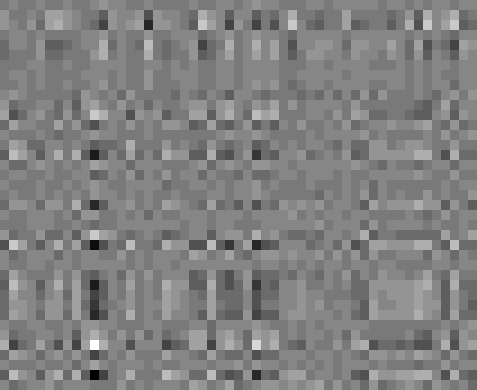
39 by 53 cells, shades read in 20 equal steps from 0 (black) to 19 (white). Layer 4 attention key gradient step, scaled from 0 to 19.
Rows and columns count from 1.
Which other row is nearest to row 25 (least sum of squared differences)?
16
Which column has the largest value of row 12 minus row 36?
11
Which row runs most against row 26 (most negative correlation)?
28
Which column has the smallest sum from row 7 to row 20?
23
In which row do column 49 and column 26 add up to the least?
25
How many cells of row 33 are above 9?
28
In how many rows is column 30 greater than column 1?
18
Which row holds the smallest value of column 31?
3
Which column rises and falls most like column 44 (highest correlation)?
47
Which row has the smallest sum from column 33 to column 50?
35
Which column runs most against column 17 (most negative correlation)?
33
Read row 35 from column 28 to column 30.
8 16 11
